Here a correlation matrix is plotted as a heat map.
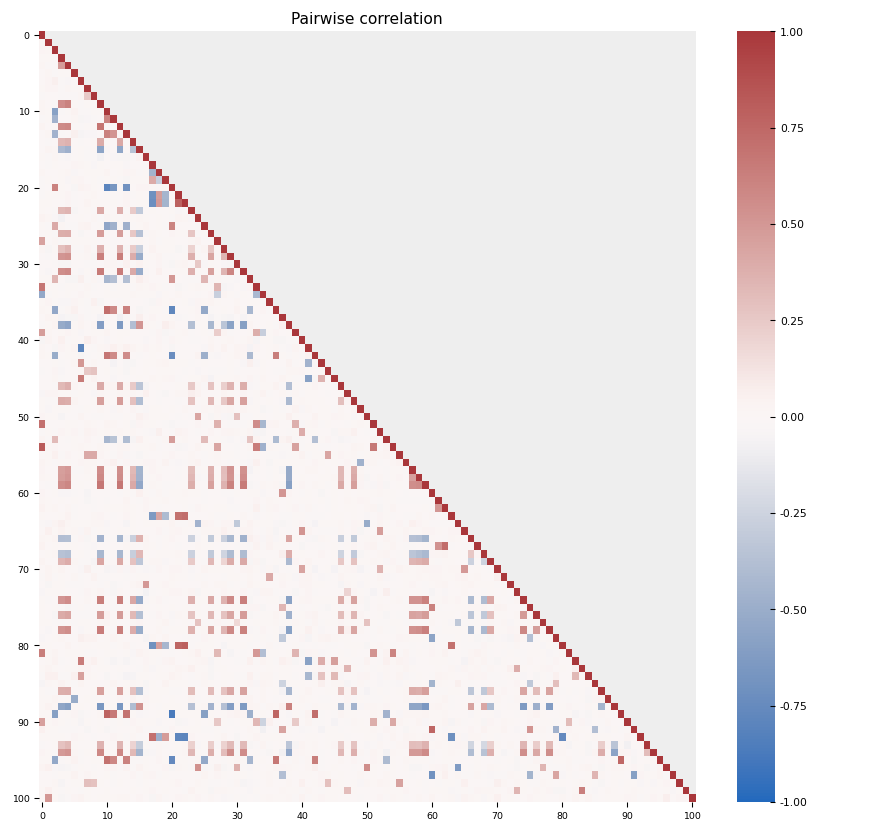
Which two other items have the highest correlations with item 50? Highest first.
96, 24
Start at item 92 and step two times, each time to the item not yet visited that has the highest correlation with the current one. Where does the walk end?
19
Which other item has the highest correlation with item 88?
38
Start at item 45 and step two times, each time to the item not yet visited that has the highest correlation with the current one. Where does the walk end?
82
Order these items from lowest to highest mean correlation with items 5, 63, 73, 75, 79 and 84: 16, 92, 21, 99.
92, 16, 99, 21
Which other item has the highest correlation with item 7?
55
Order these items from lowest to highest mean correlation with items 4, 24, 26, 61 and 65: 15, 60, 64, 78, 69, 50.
15, 64, 60, 50, 69, 78
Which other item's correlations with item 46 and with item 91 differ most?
60
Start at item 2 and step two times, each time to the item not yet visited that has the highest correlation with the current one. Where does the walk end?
25
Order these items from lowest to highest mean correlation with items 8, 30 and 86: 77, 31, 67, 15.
15, 67, 77, 31
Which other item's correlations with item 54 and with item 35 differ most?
0
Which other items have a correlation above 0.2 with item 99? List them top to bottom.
47, 73, 83
